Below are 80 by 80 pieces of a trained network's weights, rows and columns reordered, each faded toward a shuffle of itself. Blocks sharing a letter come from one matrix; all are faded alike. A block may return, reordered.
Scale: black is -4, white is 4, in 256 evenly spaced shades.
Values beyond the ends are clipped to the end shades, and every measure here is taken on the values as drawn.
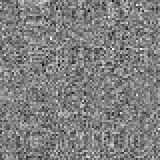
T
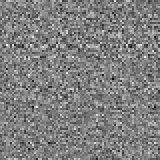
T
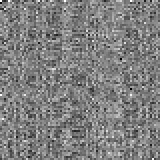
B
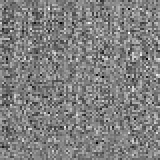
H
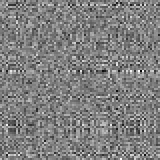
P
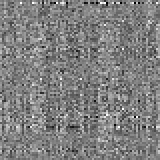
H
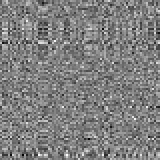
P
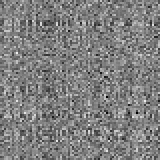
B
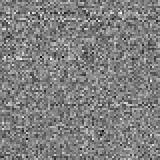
T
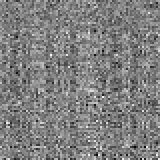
H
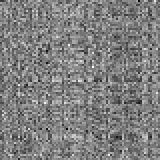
B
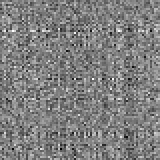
H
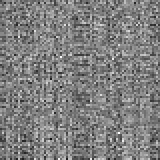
B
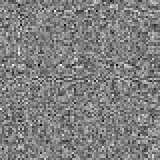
T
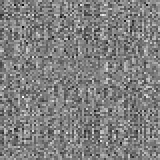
B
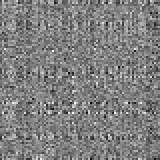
H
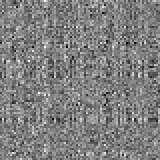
H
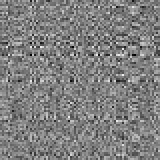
P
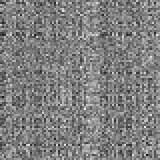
B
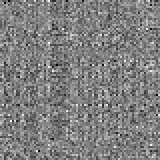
H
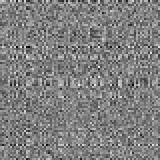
P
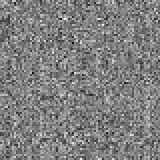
T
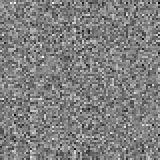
T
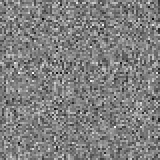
T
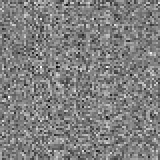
T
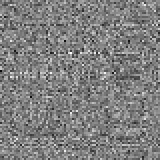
T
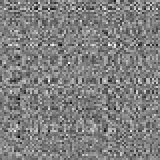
P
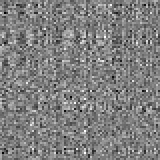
H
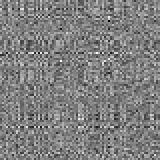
P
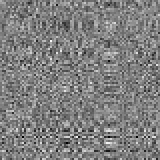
P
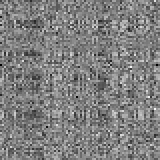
B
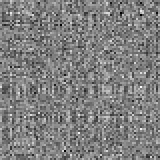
H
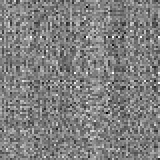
B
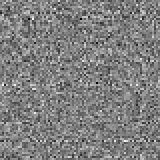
T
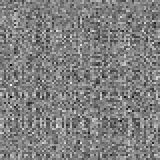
B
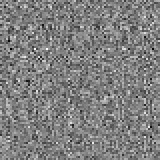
T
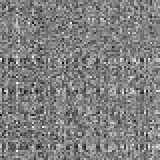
H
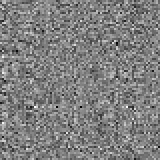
T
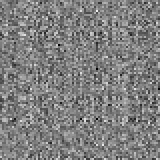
B
